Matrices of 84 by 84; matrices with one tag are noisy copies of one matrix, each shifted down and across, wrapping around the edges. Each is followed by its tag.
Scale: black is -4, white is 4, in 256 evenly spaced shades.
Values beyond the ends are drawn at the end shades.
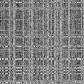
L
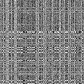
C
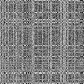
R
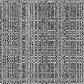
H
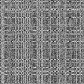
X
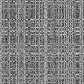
X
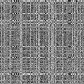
R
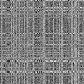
R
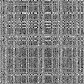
L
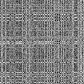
H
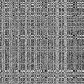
C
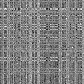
C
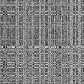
C
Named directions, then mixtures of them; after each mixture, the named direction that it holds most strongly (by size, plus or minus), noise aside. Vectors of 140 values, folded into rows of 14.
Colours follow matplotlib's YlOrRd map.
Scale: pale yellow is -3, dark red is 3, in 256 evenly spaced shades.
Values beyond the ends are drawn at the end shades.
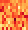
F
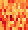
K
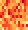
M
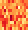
K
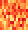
K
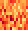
K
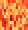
K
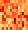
F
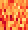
K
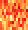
K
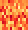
K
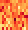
F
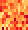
F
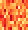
K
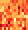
F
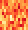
K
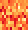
K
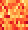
M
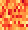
M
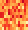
M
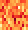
F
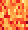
M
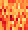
K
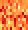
F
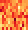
F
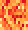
M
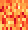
F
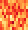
K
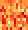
F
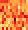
F
